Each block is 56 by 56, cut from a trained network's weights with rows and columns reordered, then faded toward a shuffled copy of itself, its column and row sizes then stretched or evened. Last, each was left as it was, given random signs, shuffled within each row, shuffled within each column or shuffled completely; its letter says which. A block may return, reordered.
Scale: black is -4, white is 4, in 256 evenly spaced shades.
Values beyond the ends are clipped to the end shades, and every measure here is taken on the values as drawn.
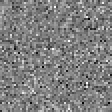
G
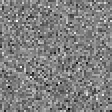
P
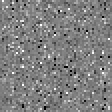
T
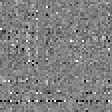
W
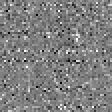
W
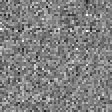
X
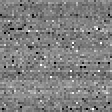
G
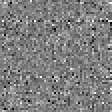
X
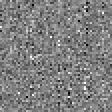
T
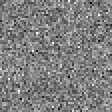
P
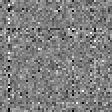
X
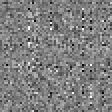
X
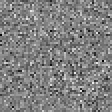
X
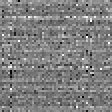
W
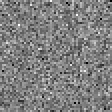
P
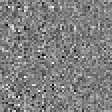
W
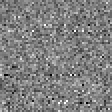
G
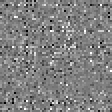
X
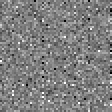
T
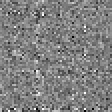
X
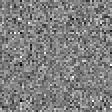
X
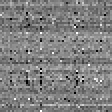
W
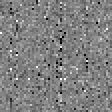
T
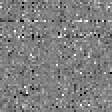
X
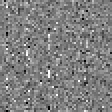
T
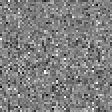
W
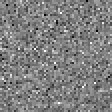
P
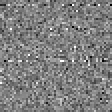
G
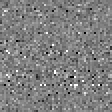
G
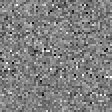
G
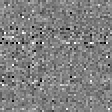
X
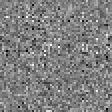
X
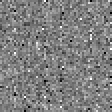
T
